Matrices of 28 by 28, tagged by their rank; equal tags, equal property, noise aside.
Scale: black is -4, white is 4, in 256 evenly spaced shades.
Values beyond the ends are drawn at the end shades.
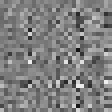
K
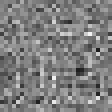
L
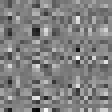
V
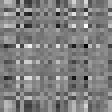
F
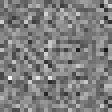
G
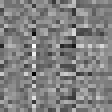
V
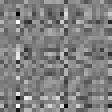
V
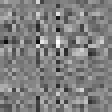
K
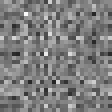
K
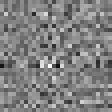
G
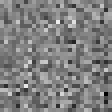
G
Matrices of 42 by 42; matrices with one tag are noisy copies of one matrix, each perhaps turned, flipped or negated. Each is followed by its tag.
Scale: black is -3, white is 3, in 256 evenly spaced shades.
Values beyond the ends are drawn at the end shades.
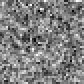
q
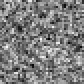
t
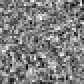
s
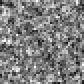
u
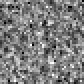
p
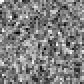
t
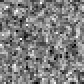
u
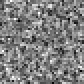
p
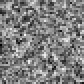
s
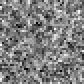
q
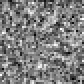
s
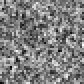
t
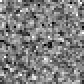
p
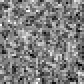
u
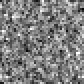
u
